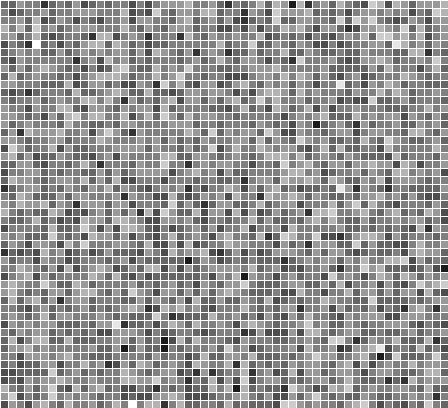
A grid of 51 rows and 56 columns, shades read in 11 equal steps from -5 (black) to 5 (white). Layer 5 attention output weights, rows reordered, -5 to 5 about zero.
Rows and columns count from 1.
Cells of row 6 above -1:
35
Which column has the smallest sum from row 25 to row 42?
20
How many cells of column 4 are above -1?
33
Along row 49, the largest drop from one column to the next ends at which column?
30
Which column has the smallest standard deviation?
18
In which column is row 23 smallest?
31
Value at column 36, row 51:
3
